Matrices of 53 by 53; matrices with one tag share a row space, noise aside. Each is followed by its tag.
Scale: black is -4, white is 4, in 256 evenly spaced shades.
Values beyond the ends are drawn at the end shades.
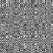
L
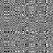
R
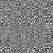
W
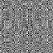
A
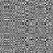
R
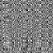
A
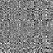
W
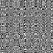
L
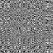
W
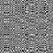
R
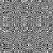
A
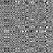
R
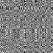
L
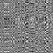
R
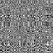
W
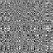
W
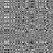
R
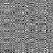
R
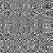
W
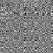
L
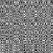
L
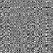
W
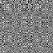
A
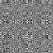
A
